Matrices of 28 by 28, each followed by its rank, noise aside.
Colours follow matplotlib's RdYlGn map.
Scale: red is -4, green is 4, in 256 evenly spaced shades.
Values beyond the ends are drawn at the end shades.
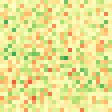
eight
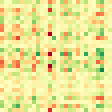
three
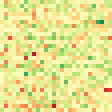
eight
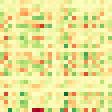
three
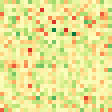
eight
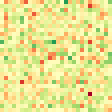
eight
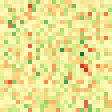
eight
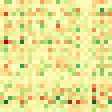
four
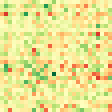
six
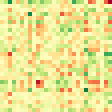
three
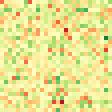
eight
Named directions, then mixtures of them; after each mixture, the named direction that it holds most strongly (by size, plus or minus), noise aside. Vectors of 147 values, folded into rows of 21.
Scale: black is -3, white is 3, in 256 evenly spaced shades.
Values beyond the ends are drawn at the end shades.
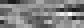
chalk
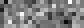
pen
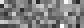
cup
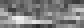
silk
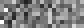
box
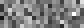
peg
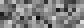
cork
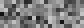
cork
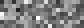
cork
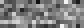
cup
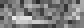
silk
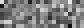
cup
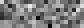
cork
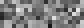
cork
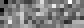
pen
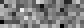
cup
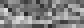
silk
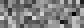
peg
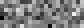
peg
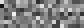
cup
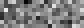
box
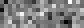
pen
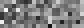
box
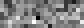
cork
